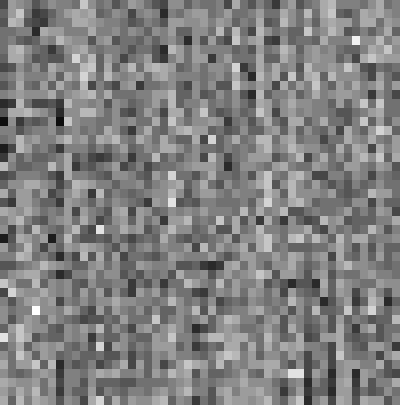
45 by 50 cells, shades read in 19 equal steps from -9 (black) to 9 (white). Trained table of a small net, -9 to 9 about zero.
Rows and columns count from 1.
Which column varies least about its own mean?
18
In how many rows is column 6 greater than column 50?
20
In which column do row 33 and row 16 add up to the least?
26
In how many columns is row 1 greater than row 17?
15
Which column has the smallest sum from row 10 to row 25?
8
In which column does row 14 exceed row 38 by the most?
46
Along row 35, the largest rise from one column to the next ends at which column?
5
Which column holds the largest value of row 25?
28
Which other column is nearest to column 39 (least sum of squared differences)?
42
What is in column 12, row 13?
4
